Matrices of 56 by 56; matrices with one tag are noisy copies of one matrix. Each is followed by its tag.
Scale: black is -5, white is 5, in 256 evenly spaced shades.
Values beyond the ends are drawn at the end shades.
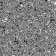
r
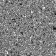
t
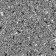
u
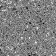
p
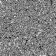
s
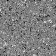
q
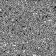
q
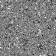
s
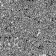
s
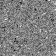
r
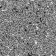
p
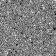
t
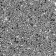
r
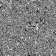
p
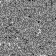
s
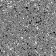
p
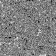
s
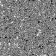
s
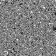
t
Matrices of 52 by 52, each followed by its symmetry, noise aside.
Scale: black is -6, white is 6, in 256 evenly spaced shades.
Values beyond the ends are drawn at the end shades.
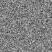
no symmetry.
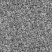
same after a half turn.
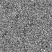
symmetric.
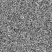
no symmetry.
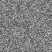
no symmetry.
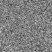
antisymmetric.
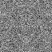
mirrored left to right.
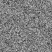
symmetric across the other diagonal.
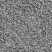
symmetric across the other diagonal.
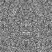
mirrored left to right.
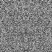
mirrored left to right.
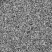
symmetric.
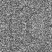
mirrored top to bottom.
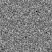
mirrored left to right.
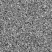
antisymmetric.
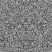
mirrored left to right.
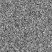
no symmetry.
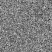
symmetric across the other diagonal.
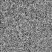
symmetric.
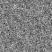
antisymmetric.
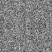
mirrored top to bottom.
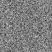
mirrored top to bottom.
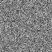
same after a half turn.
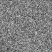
symmetric across the other diagonal.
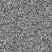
same after a half turn.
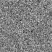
symmetric across the other diagonal.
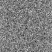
same after a half turn.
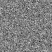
antisymmetric.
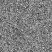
symmetric across the other diagonal.
